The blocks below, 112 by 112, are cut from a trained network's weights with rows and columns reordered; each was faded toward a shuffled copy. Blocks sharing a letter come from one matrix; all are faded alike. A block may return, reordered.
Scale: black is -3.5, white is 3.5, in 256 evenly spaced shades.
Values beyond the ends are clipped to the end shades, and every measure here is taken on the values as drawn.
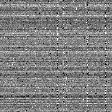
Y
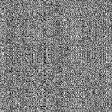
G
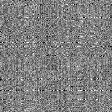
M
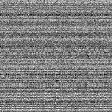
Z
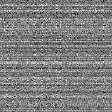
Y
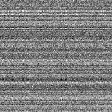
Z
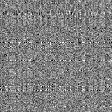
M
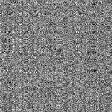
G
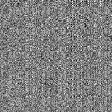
G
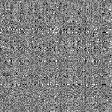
M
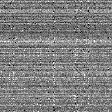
Y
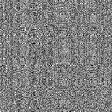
G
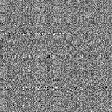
G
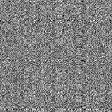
G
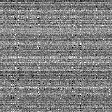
Y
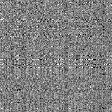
M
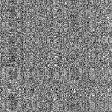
G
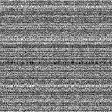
Z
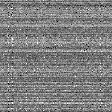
Y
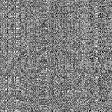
G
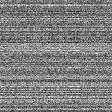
Z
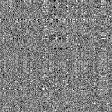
M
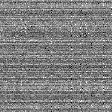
Y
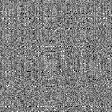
M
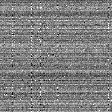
Y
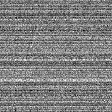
Z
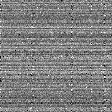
Y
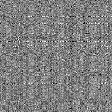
M
